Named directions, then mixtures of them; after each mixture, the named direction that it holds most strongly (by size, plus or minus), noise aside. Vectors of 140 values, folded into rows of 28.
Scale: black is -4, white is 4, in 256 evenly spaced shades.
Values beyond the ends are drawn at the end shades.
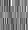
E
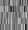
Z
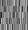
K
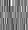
E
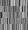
K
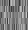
Z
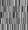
K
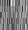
E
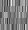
E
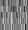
Z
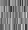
Z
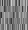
K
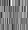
E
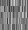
Z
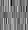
E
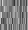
K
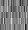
Z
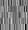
Z
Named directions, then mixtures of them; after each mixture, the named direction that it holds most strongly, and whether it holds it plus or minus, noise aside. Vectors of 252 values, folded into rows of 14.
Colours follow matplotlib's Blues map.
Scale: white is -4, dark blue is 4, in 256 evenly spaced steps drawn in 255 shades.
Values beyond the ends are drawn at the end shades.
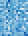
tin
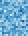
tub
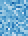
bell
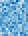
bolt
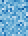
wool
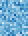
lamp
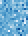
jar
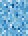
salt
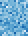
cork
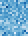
cork, minus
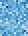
cork, minus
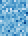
jar, minus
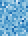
cork, plus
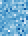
jar, plus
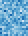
tub, minus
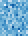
salt, plus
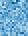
bolt, plus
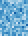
tub, plus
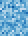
lamp, minus
